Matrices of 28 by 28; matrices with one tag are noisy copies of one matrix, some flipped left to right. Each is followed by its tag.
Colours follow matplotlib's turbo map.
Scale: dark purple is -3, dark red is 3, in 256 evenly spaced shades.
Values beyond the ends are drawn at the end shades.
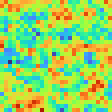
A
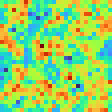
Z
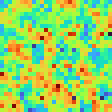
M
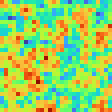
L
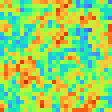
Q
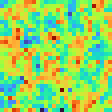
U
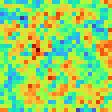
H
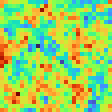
H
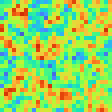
Z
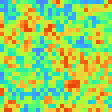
L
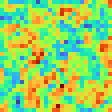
H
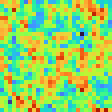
U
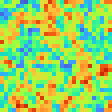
Q
